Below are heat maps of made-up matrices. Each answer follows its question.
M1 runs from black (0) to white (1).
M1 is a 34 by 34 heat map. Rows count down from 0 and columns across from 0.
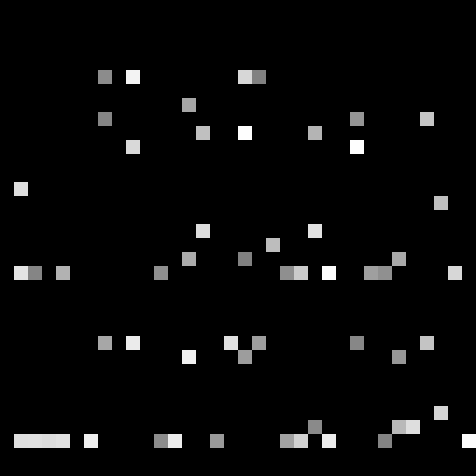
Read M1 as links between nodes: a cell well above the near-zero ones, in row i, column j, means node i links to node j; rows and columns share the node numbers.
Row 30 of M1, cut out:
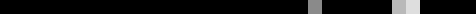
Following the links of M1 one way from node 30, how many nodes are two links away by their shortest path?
1
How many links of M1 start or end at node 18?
5
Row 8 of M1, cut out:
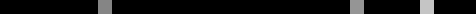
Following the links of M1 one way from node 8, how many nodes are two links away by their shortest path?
5
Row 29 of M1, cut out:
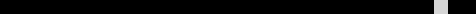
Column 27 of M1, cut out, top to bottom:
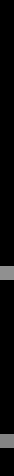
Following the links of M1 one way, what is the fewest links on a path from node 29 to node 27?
2
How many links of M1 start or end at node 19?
11
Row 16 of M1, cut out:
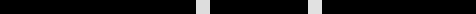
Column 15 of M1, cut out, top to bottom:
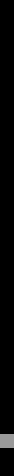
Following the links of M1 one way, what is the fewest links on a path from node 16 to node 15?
3
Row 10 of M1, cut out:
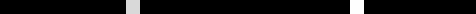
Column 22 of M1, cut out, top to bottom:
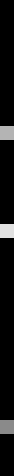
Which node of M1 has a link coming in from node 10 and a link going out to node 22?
node 9
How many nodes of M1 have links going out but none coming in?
4
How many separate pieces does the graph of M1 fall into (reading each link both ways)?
2
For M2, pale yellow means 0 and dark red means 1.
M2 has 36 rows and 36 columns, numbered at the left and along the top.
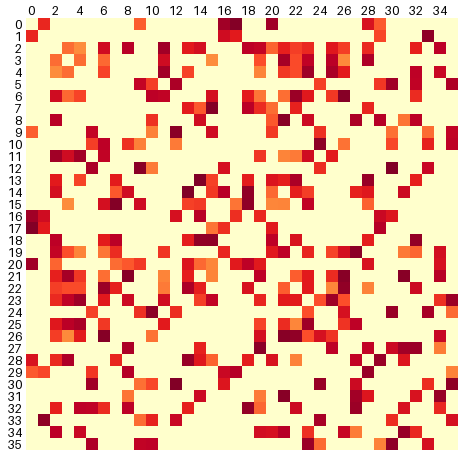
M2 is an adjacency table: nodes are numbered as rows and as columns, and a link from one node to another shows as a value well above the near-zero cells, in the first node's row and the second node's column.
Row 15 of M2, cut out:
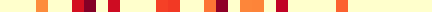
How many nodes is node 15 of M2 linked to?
12
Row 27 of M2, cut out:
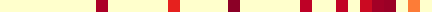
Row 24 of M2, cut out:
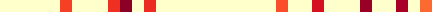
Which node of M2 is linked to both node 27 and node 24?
node 30
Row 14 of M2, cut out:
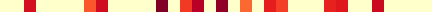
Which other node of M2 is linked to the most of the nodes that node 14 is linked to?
node 28
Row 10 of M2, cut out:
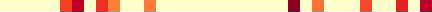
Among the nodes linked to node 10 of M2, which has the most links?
node 6
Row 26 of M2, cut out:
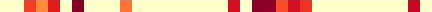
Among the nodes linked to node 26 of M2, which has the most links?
node 2
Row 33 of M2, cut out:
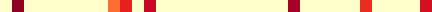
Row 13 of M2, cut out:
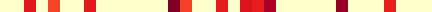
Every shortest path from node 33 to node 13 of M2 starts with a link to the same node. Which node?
node 9
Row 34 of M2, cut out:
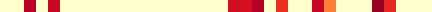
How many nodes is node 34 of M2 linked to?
10
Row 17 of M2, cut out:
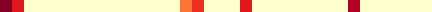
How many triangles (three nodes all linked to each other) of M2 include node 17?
8
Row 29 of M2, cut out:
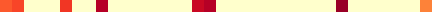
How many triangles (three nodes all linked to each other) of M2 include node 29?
8
